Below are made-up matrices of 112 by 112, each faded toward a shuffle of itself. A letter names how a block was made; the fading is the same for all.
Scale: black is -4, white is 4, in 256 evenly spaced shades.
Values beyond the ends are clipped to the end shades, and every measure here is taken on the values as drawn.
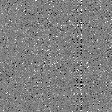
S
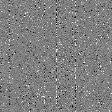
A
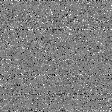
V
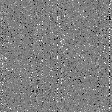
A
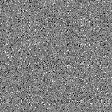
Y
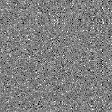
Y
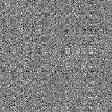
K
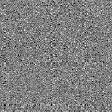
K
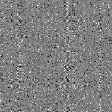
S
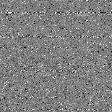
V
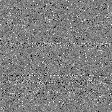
V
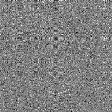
K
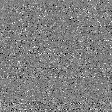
V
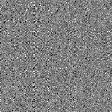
K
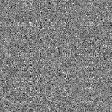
K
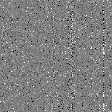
S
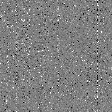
A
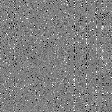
S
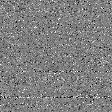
V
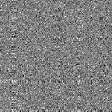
K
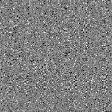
Y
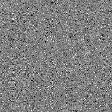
Y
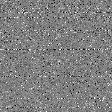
V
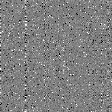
S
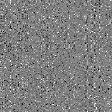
S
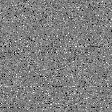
V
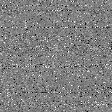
V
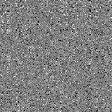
Y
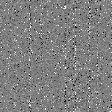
A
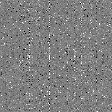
S
